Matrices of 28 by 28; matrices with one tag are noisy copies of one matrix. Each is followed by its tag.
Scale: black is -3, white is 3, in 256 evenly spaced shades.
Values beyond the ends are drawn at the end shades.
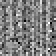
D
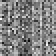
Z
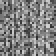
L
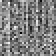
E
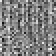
E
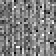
L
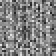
D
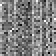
Z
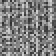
E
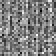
E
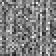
D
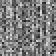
D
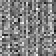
E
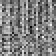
E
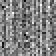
D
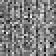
L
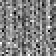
D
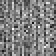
L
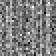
D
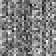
Z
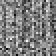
D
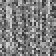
D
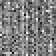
E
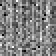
D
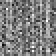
D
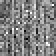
L
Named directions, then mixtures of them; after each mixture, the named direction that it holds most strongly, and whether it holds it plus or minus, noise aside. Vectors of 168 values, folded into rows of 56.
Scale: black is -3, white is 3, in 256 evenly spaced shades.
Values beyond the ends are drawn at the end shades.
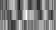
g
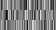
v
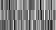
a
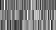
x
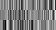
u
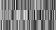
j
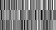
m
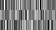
x, plus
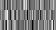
v, minus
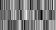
g, plus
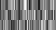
g, plus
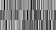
x, minus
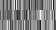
j, minus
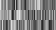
j, plus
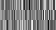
u, minus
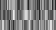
g, plus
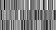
m, plus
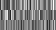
v, minus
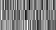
m, minus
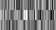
j, plus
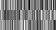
m, minus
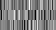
m, plus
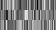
v, plus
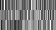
x, plus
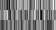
a, plus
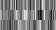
j, plus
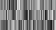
g, minus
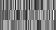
j, minus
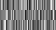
v, minus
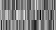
j, plus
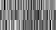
x, minus
